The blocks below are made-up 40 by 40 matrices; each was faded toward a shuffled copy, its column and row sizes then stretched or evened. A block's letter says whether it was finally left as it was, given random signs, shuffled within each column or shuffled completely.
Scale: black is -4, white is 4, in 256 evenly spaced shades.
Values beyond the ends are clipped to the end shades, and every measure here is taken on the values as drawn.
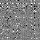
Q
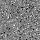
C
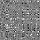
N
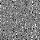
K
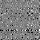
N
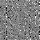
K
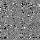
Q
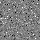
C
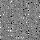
K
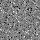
C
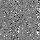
K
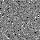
C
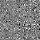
Q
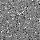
C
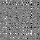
Q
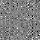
N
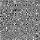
N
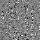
K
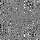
Q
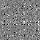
Q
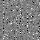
K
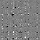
N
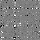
N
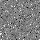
C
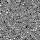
C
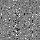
K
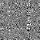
N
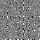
Q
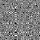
N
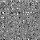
Q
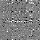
N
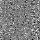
K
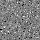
C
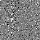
K
